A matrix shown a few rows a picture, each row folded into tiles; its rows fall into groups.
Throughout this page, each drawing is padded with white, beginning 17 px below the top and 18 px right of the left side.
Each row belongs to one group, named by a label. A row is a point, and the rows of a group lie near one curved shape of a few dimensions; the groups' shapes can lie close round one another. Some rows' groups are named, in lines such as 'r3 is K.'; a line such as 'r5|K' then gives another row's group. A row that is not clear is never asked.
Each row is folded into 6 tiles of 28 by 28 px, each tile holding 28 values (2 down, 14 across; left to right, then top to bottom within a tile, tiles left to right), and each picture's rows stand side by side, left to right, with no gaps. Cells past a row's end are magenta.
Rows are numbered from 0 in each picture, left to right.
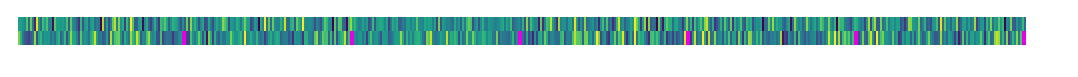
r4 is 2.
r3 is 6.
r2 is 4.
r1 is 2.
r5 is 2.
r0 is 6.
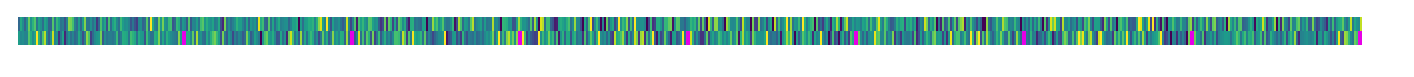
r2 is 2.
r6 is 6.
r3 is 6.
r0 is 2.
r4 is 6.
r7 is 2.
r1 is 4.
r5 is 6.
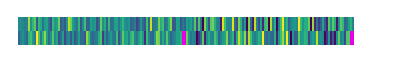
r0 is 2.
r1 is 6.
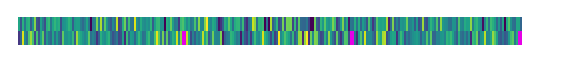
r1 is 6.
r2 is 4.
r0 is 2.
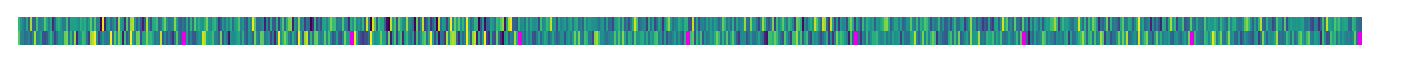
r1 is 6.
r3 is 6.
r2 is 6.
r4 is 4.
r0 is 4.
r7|2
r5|6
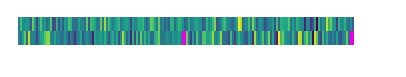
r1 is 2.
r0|4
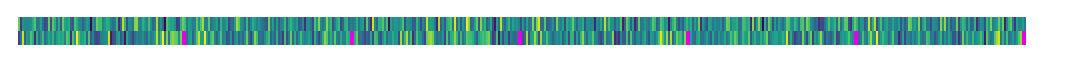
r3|2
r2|6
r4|2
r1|2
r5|2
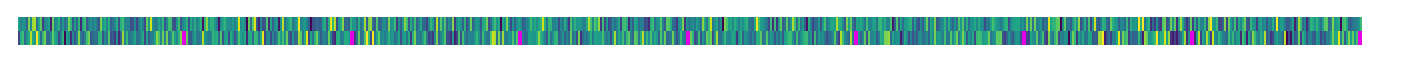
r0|2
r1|6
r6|4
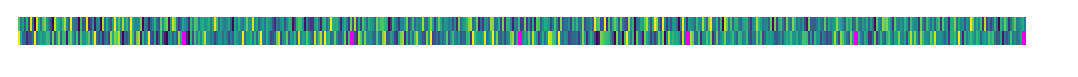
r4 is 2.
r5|6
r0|6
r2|4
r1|6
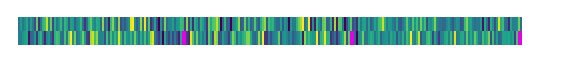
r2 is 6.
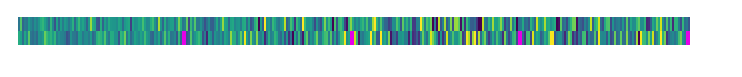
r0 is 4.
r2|6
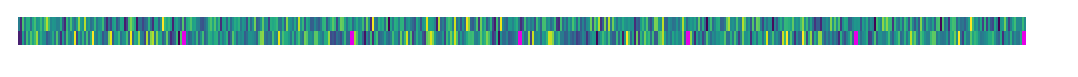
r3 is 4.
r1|4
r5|6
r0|6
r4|2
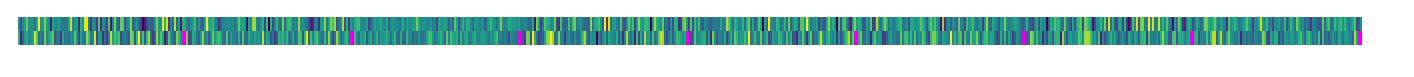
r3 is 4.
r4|2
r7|2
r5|4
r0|6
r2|4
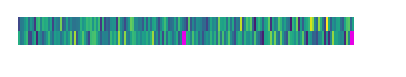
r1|4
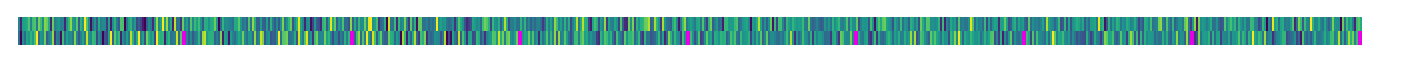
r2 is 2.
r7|2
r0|6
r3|4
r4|2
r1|6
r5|6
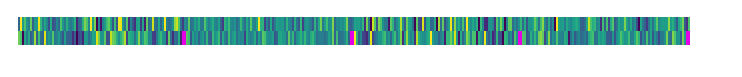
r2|6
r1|4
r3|2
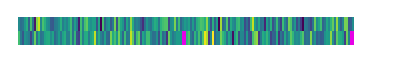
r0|6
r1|2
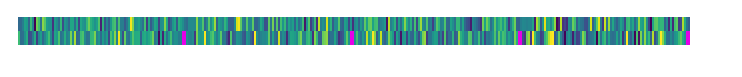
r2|2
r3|4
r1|2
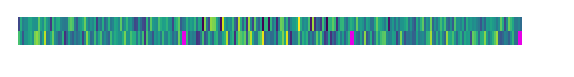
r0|2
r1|6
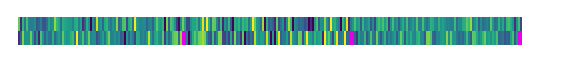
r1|6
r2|4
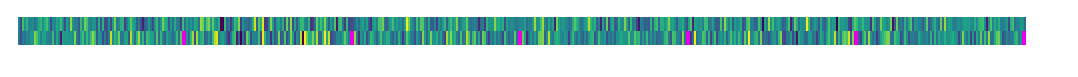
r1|4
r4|2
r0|6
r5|4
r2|2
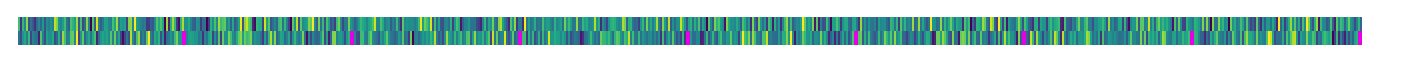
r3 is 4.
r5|4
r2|6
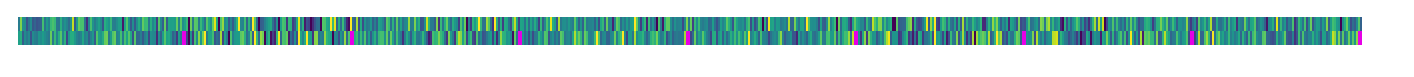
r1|6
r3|6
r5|4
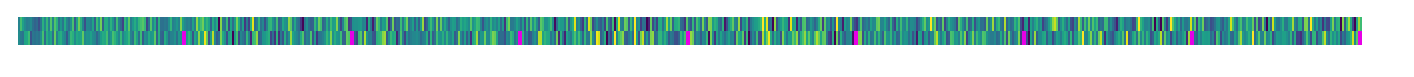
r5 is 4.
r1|2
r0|4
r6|6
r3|6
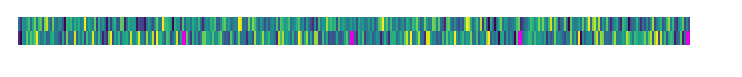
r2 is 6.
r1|2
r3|6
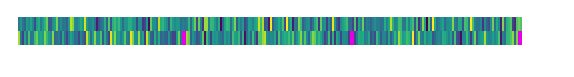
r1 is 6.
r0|2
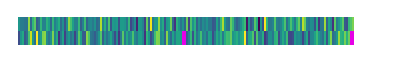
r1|2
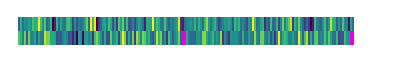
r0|4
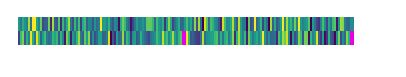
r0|2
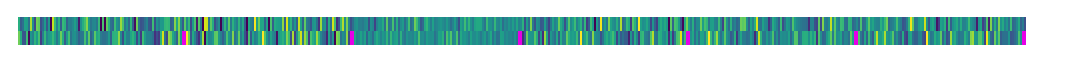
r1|6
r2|4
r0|2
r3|2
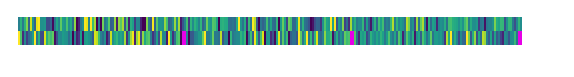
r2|2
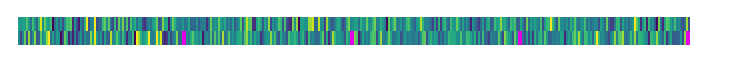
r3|6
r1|4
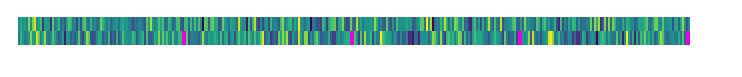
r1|6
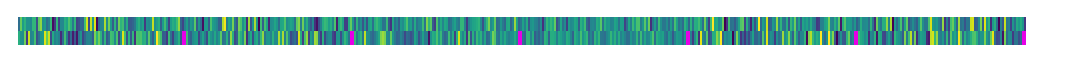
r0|4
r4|4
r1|2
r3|4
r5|6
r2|4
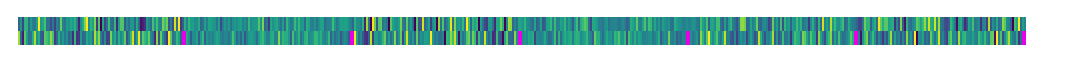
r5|6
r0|6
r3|4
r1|4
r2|6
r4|2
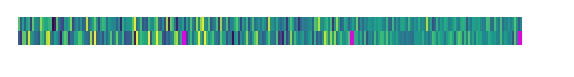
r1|2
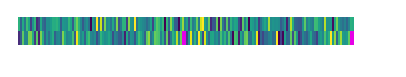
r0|2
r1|2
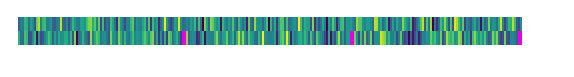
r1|6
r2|4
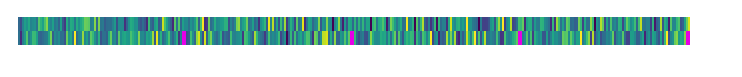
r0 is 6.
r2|6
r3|2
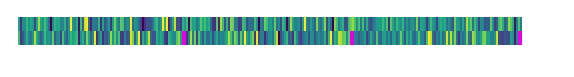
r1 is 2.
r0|6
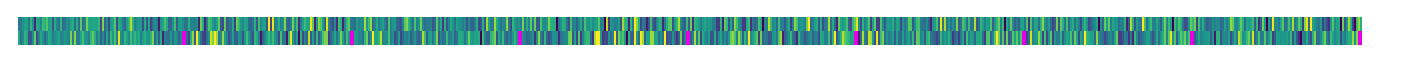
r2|2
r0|6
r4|2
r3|4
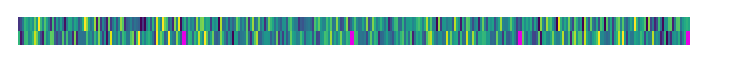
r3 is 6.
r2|4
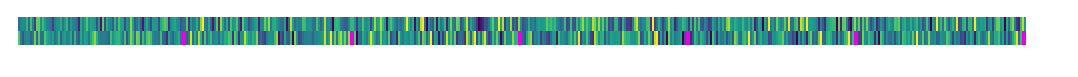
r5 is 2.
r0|6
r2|6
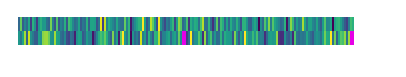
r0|4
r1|2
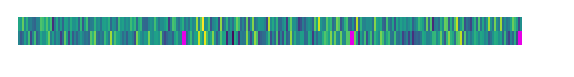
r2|4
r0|4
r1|2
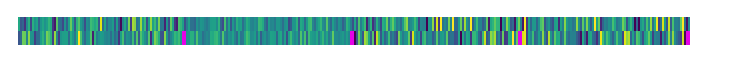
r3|4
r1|4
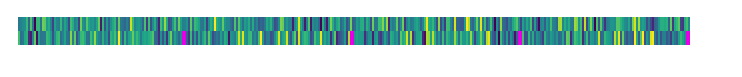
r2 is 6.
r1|6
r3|2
